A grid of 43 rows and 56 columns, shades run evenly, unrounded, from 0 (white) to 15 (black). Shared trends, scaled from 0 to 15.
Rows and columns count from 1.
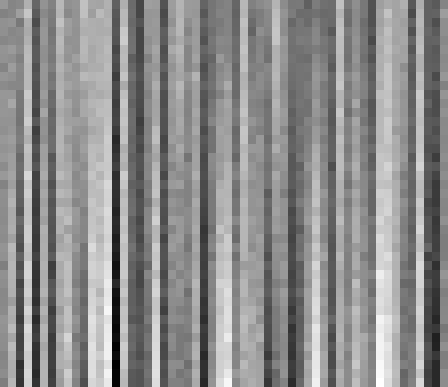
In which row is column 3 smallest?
2
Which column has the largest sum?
15
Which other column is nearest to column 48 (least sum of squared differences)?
14
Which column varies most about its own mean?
40
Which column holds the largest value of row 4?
18
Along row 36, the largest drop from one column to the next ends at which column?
16
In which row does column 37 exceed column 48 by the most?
43
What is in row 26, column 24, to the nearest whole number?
7
